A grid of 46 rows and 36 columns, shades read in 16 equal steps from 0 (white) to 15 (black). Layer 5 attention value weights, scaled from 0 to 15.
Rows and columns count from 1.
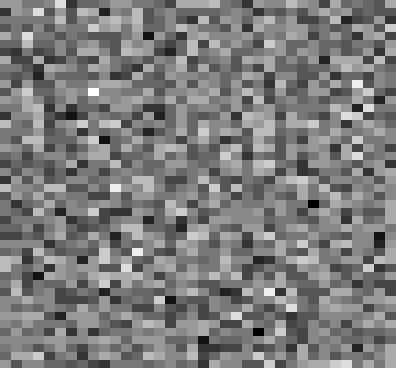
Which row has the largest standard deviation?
15
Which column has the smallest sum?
13
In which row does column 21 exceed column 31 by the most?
37
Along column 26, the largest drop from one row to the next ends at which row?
38
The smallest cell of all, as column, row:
9, 12
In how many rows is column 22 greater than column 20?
22
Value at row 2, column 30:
5
